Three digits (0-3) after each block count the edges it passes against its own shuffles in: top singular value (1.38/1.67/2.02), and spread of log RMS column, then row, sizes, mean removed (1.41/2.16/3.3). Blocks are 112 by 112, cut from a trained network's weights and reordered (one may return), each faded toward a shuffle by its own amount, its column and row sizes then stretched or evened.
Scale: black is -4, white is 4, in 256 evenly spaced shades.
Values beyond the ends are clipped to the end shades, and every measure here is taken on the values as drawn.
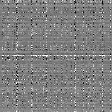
3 3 2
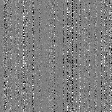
2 3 0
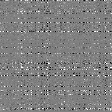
2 2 3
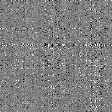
2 2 2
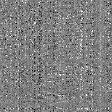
2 2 2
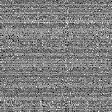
3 1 0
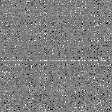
1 2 2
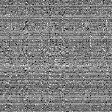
3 1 0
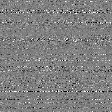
1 0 3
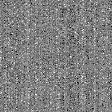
2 1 1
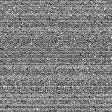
3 0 0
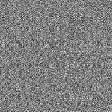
3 0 2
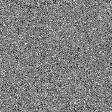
0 1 0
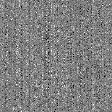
2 2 0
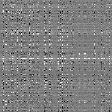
3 3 2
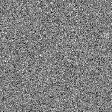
0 1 0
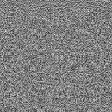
3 1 0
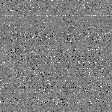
0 0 2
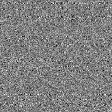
1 0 2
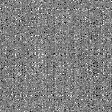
2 1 2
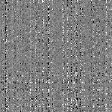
2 3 2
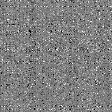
1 1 2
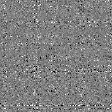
1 2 2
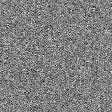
0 0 1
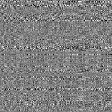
3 1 3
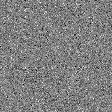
0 0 0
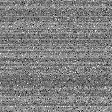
3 0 0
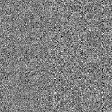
2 2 0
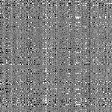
3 2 3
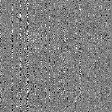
2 3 1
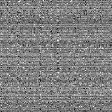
3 2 0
